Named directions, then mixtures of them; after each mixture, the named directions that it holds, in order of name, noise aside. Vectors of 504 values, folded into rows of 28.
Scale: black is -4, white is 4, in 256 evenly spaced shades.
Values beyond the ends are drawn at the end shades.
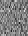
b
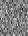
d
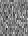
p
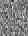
b, p.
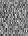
d, p.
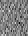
b, p.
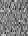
b.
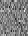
b.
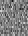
b, d, p.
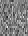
p.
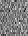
b.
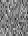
b, d, p.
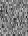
d.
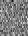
b, d, p.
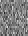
p.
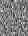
b, p.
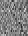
b.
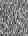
b, d, p.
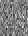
p.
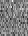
b, d, p.
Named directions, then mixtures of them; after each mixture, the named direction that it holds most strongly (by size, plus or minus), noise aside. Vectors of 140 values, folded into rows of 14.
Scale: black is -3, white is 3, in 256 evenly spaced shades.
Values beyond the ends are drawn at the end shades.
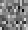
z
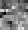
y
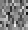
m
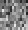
m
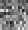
y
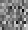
z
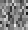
m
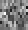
m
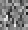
m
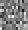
z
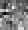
y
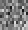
m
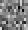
z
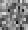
z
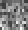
z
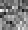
y
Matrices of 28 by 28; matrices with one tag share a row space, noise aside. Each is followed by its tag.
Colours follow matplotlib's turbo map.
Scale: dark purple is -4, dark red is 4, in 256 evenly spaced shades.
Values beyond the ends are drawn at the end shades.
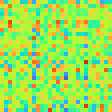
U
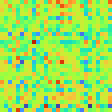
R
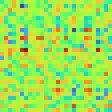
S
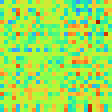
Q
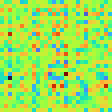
U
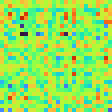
S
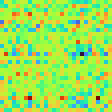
Q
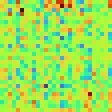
R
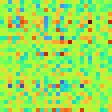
R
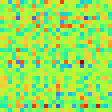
R
